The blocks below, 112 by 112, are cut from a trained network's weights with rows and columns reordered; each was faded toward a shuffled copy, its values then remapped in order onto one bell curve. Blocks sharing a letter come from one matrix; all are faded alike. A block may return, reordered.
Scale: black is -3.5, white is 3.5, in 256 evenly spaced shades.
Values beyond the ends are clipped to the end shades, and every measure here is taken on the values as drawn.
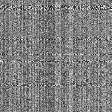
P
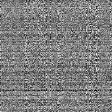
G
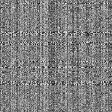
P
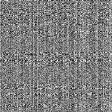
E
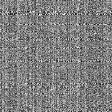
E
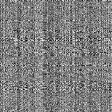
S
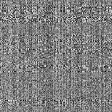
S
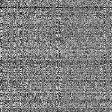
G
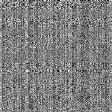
S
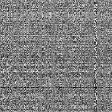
G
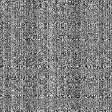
S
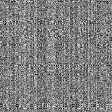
E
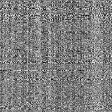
E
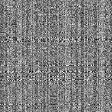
P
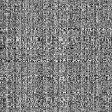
S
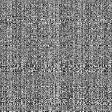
S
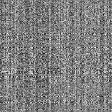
S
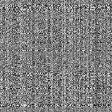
E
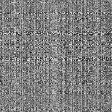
P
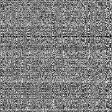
G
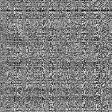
G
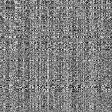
S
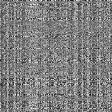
P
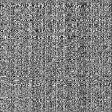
S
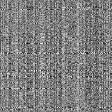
P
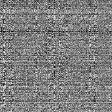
G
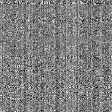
E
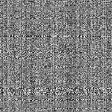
E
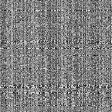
P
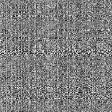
E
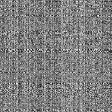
S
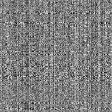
S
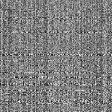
E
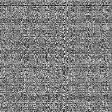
G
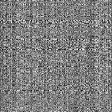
E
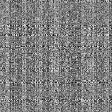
P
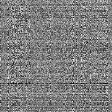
G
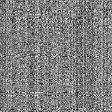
E
